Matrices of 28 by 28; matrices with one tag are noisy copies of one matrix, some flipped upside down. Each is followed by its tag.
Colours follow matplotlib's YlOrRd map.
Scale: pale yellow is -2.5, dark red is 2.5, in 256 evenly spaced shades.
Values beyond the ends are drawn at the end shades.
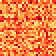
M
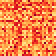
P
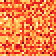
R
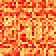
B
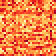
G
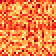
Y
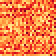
R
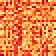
P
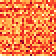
R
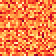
M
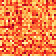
P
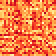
P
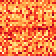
Y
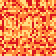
B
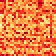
G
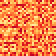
M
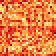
Y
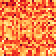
B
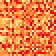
R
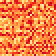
R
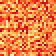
M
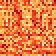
P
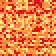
G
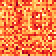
P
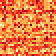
G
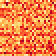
R
